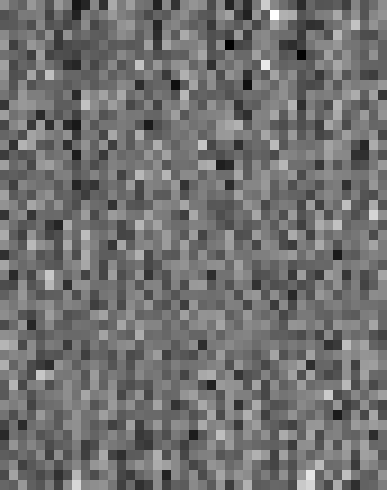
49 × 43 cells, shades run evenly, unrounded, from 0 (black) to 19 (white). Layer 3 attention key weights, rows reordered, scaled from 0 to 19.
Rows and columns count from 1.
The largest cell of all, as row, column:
2, 31
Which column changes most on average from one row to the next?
1
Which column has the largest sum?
42
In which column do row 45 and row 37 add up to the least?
6
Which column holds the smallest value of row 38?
27
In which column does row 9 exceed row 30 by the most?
33
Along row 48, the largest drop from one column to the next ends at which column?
36
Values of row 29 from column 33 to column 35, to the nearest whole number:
8 6 7
